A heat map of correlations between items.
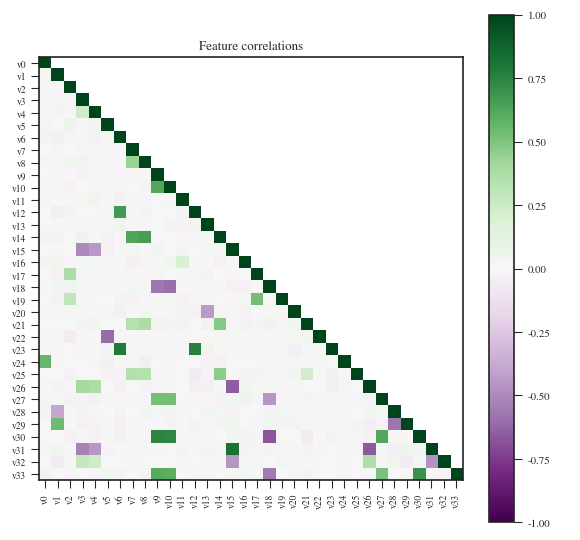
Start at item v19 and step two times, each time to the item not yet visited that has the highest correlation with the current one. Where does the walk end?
v2
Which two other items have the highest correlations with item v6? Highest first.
v23, v12
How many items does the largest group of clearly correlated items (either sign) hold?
6
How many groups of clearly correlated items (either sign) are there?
10
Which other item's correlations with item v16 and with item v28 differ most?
v29
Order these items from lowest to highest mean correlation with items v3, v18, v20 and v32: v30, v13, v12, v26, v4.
v30, v13, v12, v4, v26
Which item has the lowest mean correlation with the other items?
v18
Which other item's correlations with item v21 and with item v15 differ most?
v31
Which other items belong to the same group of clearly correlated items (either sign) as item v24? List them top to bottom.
v0
